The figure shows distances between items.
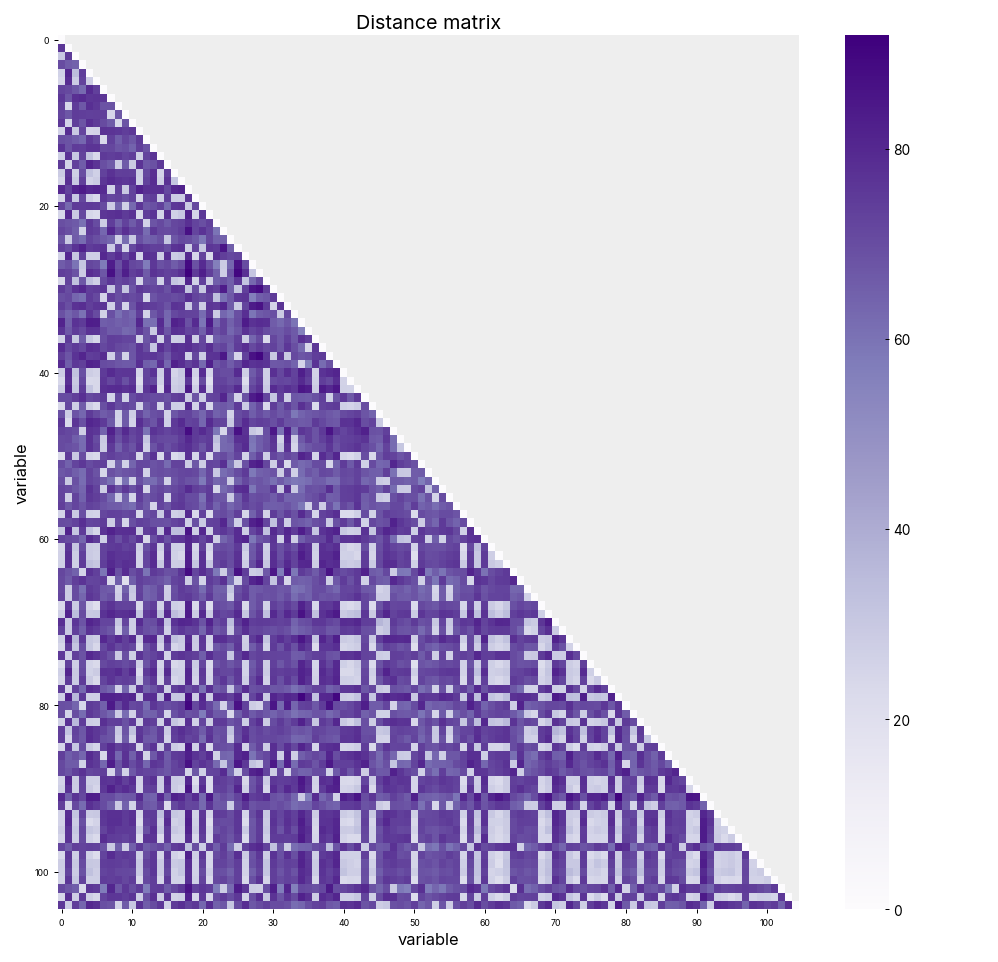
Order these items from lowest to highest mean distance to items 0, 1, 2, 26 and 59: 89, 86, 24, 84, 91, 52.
89, 24, 84, 52, 86, 91
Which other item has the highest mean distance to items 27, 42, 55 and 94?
18
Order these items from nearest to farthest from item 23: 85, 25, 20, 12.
12, 85, 20, 25
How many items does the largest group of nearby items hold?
44
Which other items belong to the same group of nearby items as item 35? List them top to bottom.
13, 37, 56
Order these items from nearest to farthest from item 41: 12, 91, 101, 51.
101, 51, 12, 91
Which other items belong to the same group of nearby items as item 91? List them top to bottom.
34, 39
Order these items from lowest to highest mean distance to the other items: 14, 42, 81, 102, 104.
14, 42, 81, 104, 102
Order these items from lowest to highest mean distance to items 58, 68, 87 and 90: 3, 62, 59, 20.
62, 59, 3, 20
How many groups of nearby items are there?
7
